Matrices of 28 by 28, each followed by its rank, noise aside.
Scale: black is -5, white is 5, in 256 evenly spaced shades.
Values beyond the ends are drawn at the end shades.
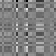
one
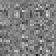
three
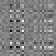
one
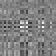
one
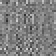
four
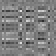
one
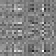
two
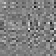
three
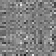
four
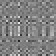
one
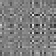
two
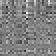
three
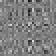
two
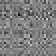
four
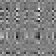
two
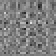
three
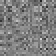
three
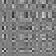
two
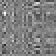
three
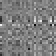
two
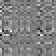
two
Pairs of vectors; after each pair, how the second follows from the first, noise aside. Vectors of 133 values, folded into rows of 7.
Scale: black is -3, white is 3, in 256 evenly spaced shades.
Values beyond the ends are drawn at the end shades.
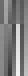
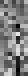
sign-scrambled.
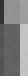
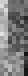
reversed.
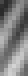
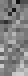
reversed, negated, partly zeroed.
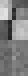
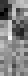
negated.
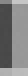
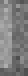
negated, shrunk.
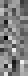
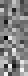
copied.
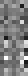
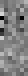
reversed, negated, partly zeroed.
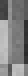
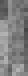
shrunk.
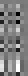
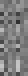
shrunk.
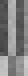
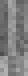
shrunk.
